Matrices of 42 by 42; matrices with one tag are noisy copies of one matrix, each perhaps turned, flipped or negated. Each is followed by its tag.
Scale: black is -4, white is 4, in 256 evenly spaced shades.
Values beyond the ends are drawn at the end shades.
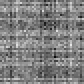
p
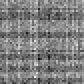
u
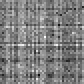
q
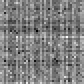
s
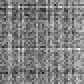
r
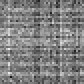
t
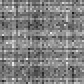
p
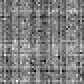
p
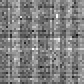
u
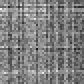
r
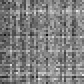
r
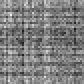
t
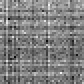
r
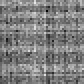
u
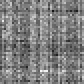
p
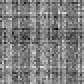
p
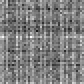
s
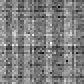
u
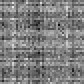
p
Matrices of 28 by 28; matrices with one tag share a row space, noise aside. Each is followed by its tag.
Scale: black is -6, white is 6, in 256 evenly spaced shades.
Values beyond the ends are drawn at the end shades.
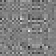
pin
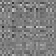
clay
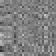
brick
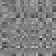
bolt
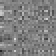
brick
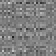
clay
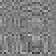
pin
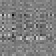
clay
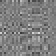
pin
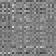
clay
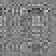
pin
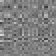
brick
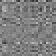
bolt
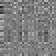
brick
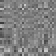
brick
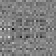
clay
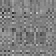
clay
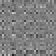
clay
